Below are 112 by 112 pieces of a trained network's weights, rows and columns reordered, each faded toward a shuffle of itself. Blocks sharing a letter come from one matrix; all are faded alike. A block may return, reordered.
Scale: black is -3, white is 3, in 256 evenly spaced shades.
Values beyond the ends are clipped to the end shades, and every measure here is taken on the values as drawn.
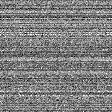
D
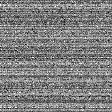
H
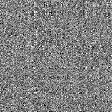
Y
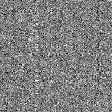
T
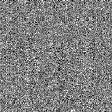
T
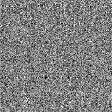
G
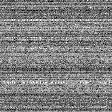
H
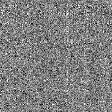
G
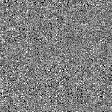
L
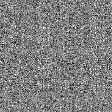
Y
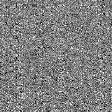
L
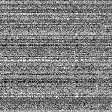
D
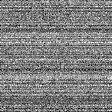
D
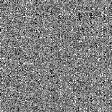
L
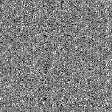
L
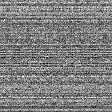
D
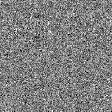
G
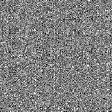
Y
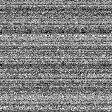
H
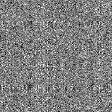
T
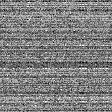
H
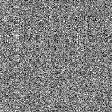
Y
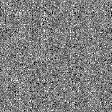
L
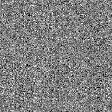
T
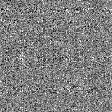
T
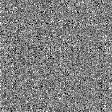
L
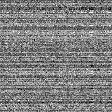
H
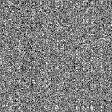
T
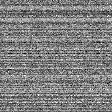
H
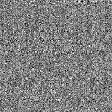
G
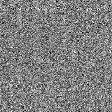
G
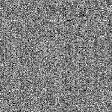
G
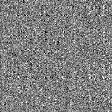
T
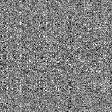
Y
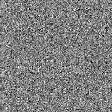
G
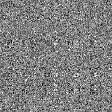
Y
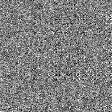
Y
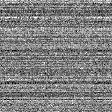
D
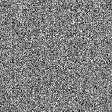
G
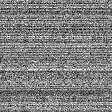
D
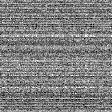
D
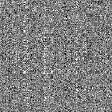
T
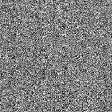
G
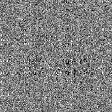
Y
